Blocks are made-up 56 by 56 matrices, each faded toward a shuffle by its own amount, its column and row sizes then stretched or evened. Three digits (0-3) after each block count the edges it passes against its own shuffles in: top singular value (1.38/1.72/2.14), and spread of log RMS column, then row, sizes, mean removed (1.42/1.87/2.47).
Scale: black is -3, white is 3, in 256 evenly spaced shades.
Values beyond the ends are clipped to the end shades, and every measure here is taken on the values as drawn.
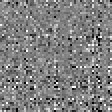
1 3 3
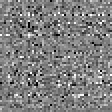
0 2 3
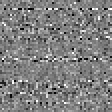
2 0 3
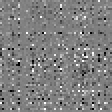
2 3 3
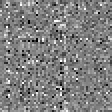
0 2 1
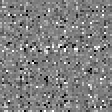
0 1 2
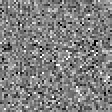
0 0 0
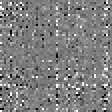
2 3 3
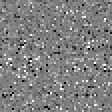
0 0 1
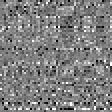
3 0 3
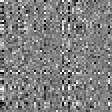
3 3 2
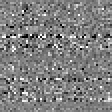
2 1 3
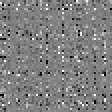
0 3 3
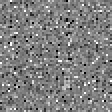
0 1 1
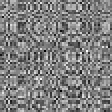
3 3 1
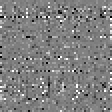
1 2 3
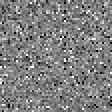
0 1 1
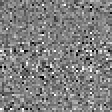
1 1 2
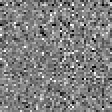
2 2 1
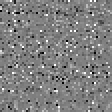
0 1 2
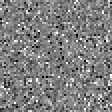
1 0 0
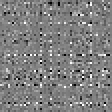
2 3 3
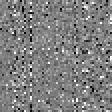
2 3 0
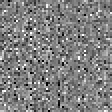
1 3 0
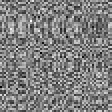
3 0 0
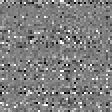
2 2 3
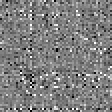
2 2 2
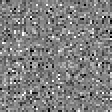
2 1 1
